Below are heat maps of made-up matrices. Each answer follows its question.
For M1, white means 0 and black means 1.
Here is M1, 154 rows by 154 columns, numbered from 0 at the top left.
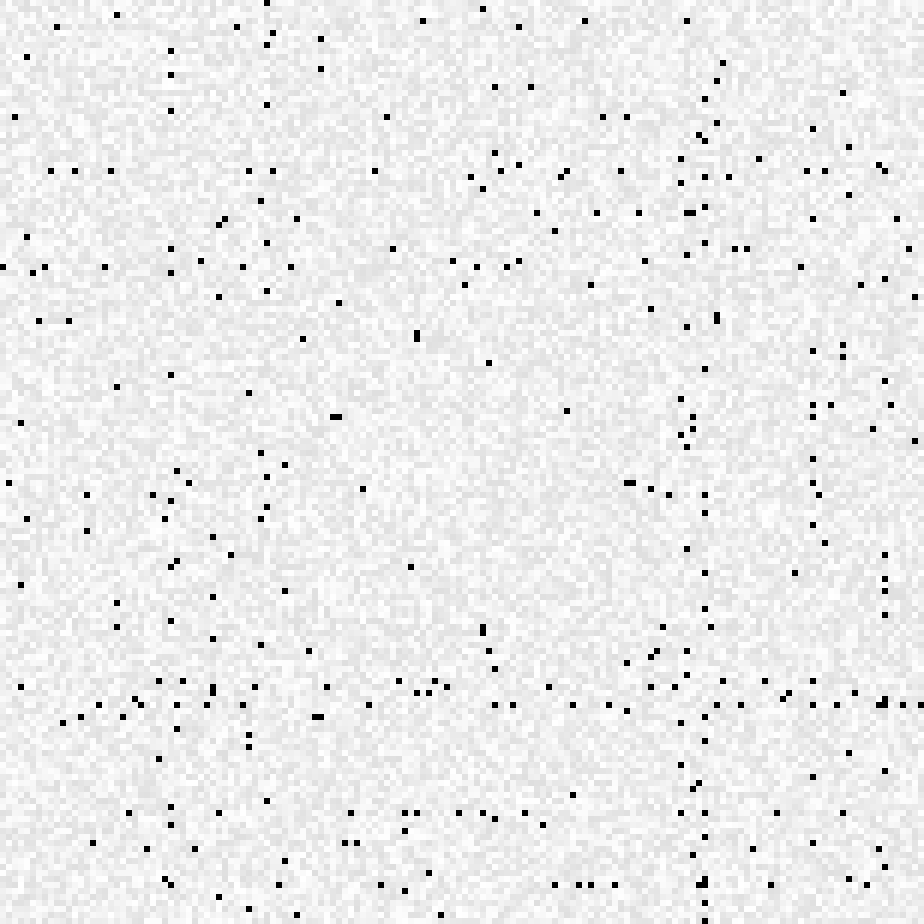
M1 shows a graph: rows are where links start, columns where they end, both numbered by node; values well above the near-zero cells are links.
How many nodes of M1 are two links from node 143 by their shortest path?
2
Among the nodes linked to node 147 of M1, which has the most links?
node 117
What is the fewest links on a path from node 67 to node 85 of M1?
3
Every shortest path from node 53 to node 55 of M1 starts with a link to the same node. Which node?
node 119
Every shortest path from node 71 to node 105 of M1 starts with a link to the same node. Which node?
node 115
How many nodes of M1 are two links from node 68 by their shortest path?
1
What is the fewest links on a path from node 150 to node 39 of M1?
6
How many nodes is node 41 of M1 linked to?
5
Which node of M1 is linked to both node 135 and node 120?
node 113
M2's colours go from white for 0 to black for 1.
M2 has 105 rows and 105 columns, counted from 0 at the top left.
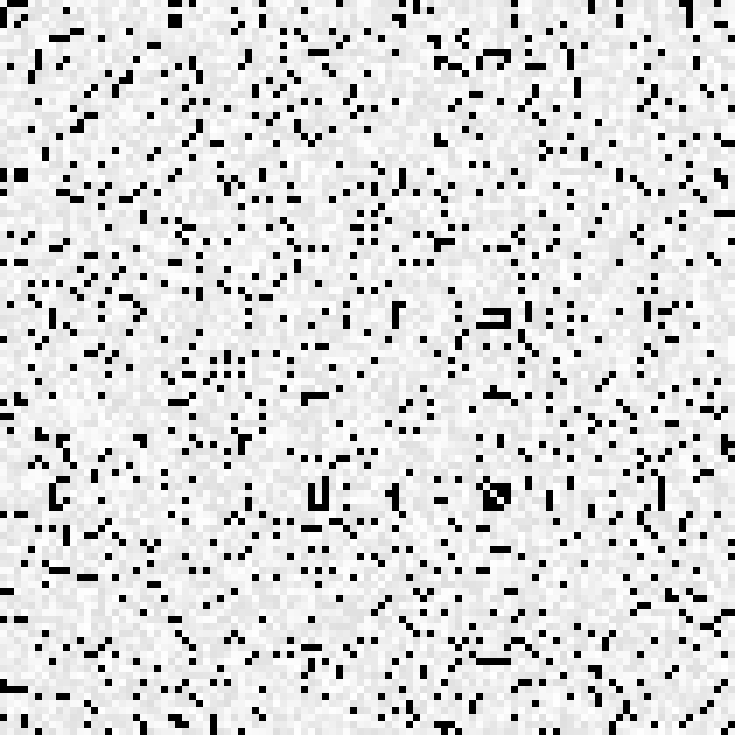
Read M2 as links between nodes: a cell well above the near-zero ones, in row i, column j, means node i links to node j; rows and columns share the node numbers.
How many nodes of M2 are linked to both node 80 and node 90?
2
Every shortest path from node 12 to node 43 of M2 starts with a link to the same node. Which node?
node 26
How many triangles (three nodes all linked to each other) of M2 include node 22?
3
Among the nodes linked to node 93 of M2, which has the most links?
node 91
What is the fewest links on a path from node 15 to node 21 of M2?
4
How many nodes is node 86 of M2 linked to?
4
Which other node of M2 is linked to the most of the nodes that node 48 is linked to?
node 85
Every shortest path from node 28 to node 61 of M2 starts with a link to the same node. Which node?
node 42
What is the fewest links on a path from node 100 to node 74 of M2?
3
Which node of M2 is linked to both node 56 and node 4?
node 78
